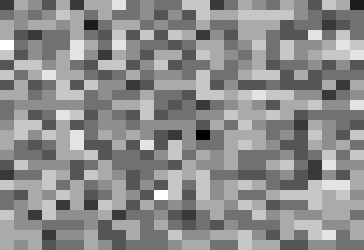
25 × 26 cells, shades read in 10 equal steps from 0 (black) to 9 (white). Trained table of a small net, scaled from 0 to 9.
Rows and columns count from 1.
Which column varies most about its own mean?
15
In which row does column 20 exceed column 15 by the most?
14
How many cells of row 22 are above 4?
16
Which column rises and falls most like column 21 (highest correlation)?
22
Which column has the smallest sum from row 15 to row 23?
10
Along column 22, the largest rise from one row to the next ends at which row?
20
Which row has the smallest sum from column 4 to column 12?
25
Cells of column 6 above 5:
14
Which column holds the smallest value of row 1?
26
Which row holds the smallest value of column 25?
9
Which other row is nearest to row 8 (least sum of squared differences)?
3
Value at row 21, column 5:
2
